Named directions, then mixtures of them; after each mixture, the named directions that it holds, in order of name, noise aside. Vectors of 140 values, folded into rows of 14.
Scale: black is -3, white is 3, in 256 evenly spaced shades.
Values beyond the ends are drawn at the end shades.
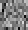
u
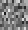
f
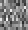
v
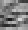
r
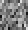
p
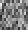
p, u.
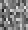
r, u, v.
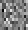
u, v.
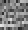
f, r, v.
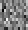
u, v.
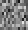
f.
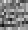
f, r, v.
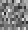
f.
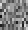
f, p, v.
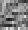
r, u.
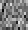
p, u.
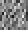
f, p, v.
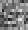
r, u.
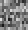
r, v.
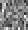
u.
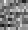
r, v.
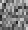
f, p, u.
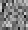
u.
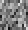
p.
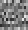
f, r.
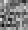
r, v.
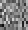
f, p, v.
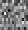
f.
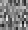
p, u, v.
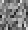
p.
